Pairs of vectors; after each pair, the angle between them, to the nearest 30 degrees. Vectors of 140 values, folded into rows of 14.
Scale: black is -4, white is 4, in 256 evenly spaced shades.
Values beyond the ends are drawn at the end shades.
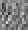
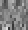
90 degrees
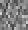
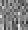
90 degrees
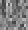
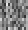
30 degrees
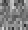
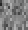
90 degrees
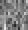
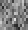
60 degrees
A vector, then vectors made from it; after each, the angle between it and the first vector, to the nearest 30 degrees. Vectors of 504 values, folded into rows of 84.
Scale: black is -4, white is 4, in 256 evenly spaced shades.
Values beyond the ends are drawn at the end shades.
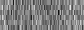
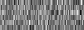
90 degrees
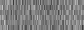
30 degrees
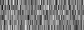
120 degrees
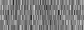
30 degrees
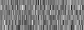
60 degrees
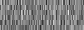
90 degrees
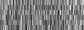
30 degrees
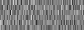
120 degrees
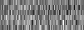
120 degrees
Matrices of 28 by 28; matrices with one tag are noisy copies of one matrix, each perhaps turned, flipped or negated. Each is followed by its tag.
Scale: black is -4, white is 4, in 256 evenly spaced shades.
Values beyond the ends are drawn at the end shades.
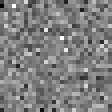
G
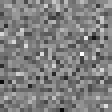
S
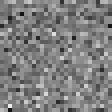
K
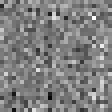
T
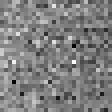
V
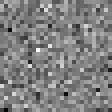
G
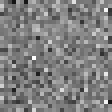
K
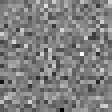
S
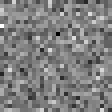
K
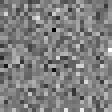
S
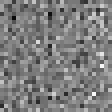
T
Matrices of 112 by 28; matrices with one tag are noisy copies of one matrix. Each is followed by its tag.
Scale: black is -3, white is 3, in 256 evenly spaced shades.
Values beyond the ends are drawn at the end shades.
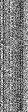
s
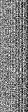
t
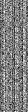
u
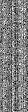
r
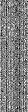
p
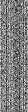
p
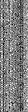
s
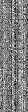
r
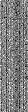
p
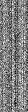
r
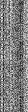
s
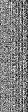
t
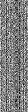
p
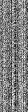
r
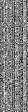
u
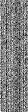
p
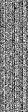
u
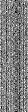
p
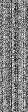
r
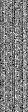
u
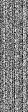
u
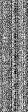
r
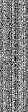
r
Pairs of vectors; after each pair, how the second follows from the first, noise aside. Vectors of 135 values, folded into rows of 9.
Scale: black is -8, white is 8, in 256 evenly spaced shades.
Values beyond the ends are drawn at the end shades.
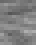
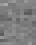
wrapped around, negated, partly zeroed.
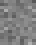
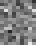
scaled up.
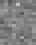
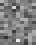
reversed, scaled up.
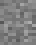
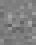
wrapped around, partly zeroed.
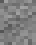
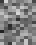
scaled up.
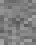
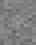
negated, shrunk.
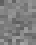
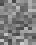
scaled up.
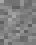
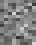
reversed, scaled up.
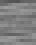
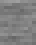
negated, shrunk.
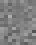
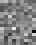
scaled up.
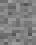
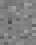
wrapped around, partly zeroed.
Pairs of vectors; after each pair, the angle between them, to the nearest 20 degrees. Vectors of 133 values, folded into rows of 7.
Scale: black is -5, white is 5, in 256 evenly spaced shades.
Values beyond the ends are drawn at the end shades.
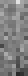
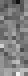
140 degrees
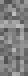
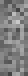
40 degrees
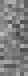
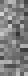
20 degrees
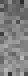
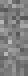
80 degrees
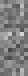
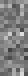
20 degrees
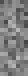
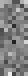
120 degrees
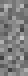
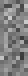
120 degrees
